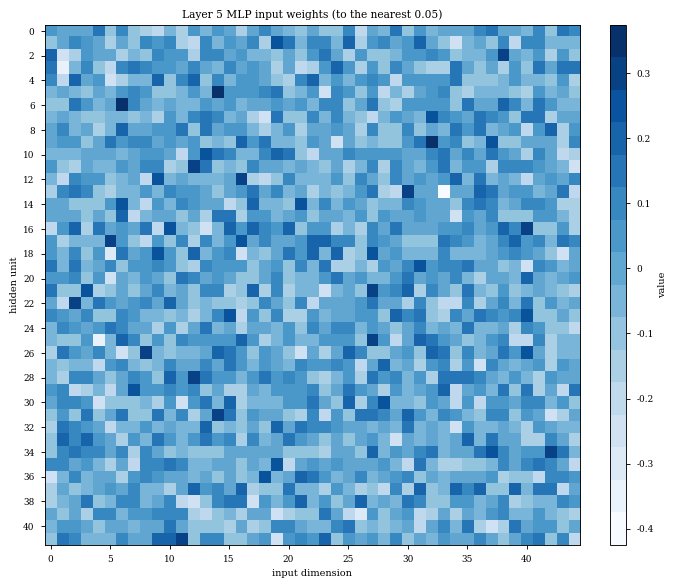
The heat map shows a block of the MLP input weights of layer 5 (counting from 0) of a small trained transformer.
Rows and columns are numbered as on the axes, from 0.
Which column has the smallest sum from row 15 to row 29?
42
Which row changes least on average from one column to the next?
10
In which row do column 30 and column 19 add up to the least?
41
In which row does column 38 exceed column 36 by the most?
2
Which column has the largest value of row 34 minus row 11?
37
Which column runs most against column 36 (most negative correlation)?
28
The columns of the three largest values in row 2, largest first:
38, 0, 23
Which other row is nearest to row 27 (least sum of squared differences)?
30
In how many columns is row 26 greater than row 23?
19
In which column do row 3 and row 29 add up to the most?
7
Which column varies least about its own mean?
35
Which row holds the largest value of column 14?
5
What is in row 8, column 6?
0.2
